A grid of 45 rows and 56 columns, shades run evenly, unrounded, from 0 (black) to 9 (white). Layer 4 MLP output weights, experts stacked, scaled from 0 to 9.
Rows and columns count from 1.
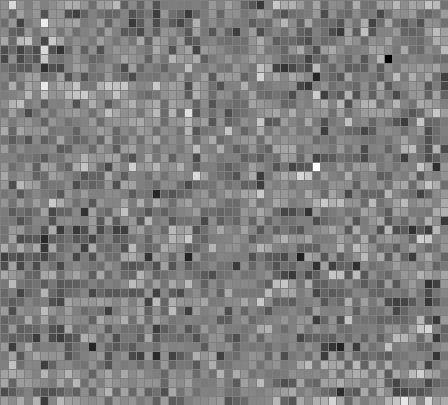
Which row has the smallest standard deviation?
16
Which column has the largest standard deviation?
6
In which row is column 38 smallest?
29
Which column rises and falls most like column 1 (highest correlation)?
3
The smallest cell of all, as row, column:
7, 49
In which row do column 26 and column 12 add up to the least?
39
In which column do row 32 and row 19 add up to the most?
17
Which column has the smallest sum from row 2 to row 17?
41
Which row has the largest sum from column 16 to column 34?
34
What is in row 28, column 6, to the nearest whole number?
2
